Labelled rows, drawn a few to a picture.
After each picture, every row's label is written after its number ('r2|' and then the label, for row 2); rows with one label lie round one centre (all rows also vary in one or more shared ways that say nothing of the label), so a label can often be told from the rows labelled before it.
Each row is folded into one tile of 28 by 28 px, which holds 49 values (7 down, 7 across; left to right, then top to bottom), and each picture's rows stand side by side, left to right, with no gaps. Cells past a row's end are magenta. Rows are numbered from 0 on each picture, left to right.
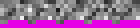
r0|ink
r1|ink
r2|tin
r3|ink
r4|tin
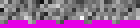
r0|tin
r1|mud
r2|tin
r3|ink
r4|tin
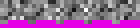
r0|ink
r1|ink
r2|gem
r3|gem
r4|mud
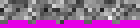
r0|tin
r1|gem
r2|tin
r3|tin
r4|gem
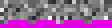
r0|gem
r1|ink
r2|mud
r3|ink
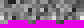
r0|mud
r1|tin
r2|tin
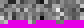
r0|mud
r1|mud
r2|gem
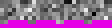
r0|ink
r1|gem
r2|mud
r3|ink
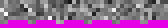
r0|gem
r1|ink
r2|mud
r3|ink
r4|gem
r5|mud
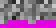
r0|mud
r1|mud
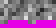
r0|tin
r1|ink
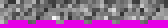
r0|mud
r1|tin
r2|mud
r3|ink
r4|ink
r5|tin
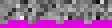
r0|ink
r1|tin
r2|mud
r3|mud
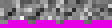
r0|ink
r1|ink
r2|tin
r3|gem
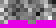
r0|gem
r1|ink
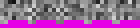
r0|mud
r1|gem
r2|gem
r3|mud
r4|mud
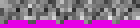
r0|tin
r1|tin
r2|tin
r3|tin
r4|tin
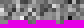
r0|ink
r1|gem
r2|mud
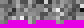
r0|ink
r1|mud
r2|gem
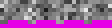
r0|tin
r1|gem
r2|mud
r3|gem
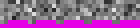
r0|mud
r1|gem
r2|ink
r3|ink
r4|gem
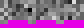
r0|gem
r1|tin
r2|mud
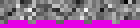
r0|ink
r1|gem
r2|tin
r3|gem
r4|mud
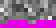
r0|gem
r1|ink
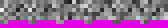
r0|gem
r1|gem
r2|mud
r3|tin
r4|tin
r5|tin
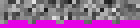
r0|mud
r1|tin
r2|mud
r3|tin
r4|gem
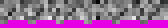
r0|ink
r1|ink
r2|tin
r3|mud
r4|ink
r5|tin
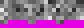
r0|gem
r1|ink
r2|tin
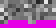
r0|gem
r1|mud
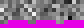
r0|gem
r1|gem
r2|mud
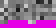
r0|gem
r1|mud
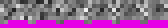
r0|ink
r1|mud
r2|tin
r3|gem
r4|gem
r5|gem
